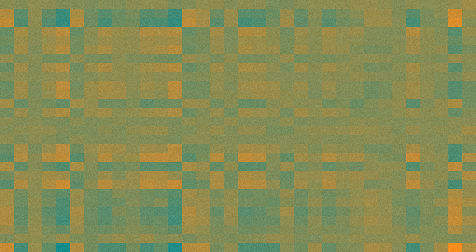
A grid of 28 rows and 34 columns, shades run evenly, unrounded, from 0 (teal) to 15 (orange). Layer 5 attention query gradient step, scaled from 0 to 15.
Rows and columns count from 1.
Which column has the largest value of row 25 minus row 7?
33
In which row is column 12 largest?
18
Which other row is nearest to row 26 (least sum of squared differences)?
22
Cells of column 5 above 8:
13
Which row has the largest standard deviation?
28
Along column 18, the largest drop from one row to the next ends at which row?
19
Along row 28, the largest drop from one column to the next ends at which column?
2
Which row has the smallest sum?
3
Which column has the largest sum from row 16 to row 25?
34
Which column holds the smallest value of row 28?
5
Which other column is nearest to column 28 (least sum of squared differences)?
27
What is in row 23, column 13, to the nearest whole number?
4
